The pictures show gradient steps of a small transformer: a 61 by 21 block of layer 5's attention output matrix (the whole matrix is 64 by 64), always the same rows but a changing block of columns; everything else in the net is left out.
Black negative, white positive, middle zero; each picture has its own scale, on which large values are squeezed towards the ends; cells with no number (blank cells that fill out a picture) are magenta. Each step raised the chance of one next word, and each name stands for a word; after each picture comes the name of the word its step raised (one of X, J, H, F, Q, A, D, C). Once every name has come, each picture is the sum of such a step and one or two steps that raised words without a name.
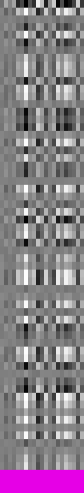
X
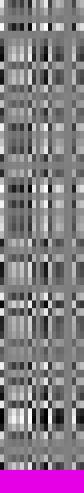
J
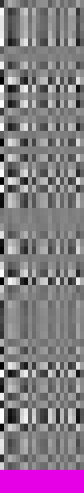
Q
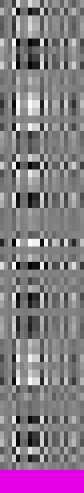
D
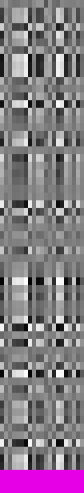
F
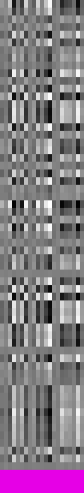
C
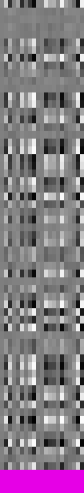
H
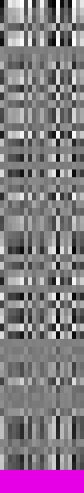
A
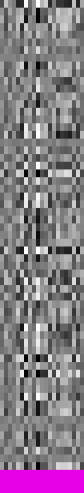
C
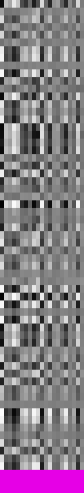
C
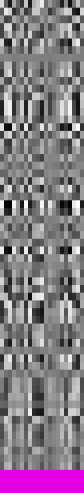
C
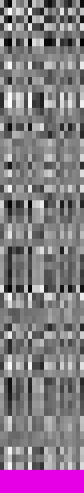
A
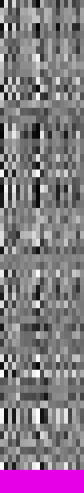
J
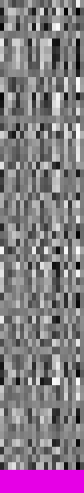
D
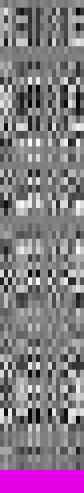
Q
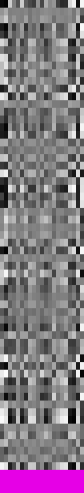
J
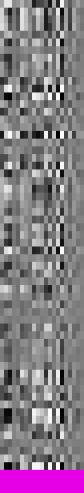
J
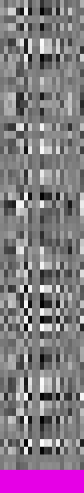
H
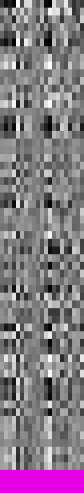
A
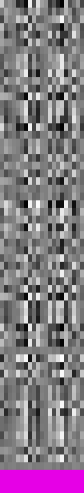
C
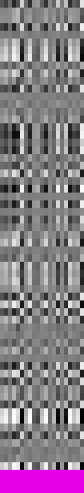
J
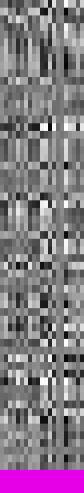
D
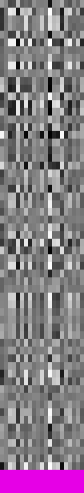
D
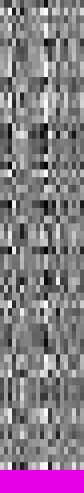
C
